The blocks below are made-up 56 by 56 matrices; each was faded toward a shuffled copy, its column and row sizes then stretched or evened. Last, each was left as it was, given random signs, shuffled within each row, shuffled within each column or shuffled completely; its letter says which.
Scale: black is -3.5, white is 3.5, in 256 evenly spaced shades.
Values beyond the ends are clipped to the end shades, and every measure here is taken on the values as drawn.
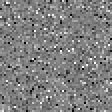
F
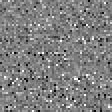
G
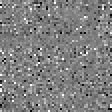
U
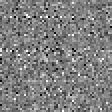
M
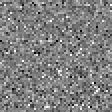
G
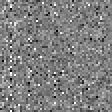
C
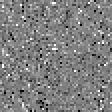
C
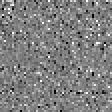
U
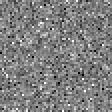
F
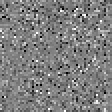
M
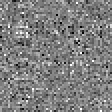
U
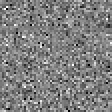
U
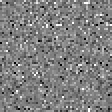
G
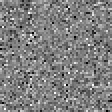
C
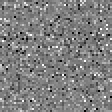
G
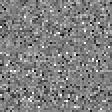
G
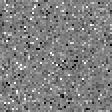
F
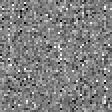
C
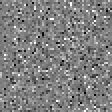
C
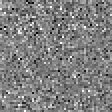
G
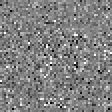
M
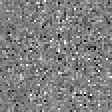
M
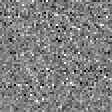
G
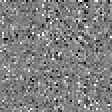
U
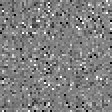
U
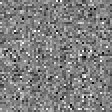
M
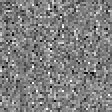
C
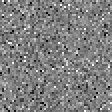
F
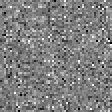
U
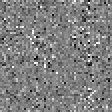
M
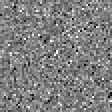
F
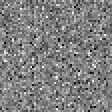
C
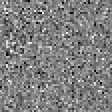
M
